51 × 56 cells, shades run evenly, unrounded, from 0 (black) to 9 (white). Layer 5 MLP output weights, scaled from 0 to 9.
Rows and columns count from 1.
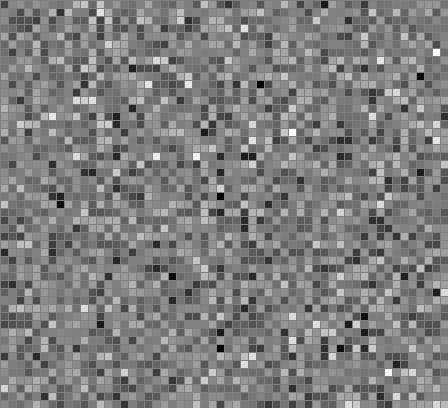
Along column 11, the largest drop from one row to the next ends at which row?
10
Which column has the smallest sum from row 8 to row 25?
28
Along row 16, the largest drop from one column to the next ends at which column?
15
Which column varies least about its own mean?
9
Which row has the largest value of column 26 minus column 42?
34
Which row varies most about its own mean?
20
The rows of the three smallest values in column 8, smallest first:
26, 25, 2
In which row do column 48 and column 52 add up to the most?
8
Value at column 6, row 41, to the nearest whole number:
3
